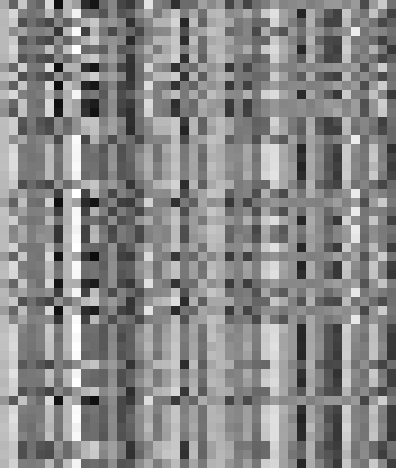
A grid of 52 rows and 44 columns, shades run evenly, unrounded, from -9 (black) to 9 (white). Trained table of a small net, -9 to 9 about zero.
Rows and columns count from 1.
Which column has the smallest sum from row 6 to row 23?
15
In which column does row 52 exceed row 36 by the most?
31
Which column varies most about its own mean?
11
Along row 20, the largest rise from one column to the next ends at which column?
39
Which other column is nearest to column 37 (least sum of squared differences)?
38
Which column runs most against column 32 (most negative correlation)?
40
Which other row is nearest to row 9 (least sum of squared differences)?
50
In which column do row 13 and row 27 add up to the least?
7
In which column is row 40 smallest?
34
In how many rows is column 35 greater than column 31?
8
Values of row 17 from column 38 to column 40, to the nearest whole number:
-4 5 1
